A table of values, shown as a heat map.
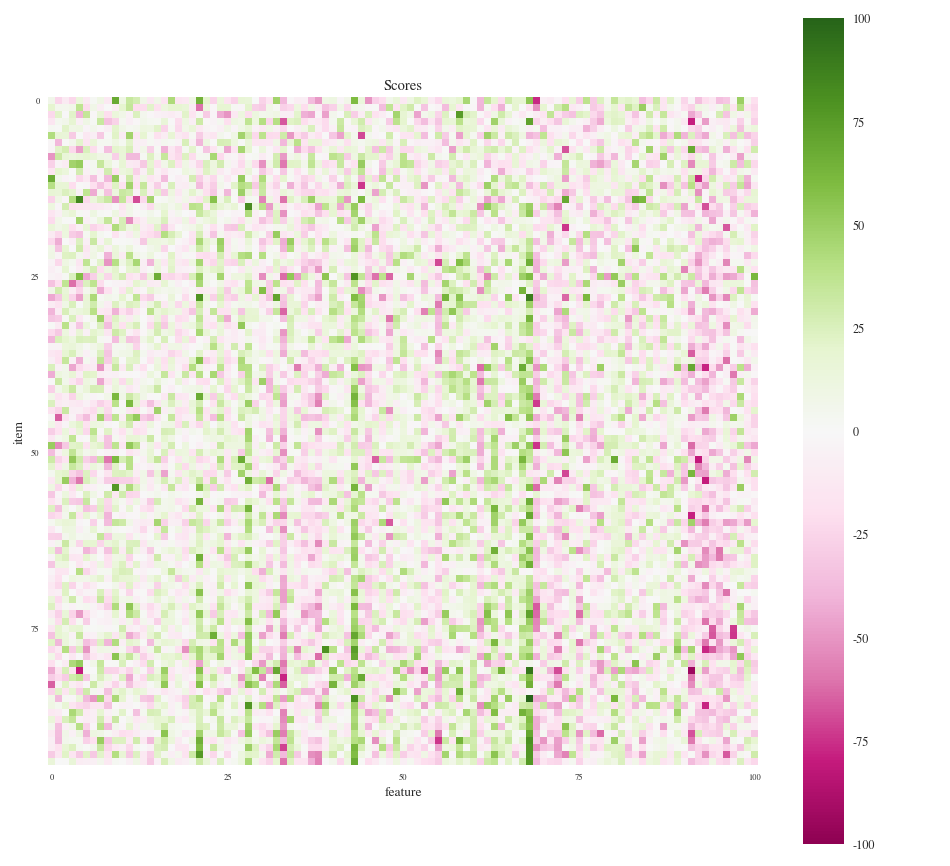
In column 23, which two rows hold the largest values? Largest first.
76, 14
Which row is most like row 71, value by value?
88
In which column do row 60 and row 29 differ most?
91
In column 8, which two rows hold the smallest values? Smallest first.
51, 23
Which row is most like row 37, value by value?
32
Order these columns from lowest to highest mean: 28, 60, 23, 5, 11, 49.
5, 23, 11, 49, 60, 28
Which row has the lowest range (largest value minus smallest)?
46
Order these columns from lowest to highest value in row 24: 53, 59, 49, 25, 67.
53, 25, 49, 59, 67
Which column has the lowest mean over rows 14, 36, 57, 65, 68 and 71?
33
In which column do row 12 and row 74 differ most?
68
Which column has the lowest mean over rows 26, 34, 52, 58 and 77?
93
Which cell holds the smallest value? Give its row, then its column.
81, 91
